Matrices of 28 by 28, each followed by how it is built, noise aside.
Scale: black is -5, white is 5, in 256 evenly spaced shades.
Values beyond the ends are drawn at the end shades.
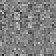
low rank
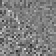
lower triangular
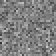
noise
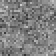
smooth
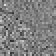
lower triangular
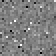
sparse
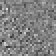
lower triangular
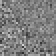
lower triangular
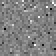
sparse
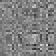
low rank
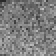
smooth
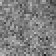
smooth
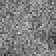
smooth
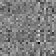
low rank
